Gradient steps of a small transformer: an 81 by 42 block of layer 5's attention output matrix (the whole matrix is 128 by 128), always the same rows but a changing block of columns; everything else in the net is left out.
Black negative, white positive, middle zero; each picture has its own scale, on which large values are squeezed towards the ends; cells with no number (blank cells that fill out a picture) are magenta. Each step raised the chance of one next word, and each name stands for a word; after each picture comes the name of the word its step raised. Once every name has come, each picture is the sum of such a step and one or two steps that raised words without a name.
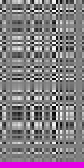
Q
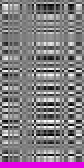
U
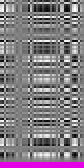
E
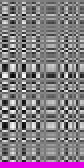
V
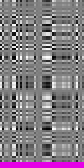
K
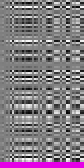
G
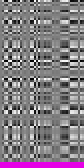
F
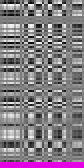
Q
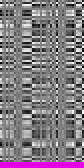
F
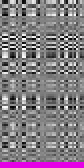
K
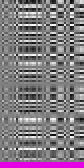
G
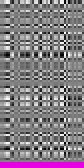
Q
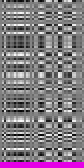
V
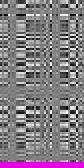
V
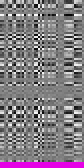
V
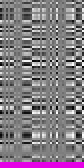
F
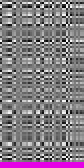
G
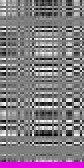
U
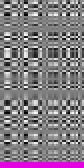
V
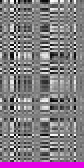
K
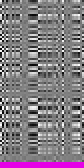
V
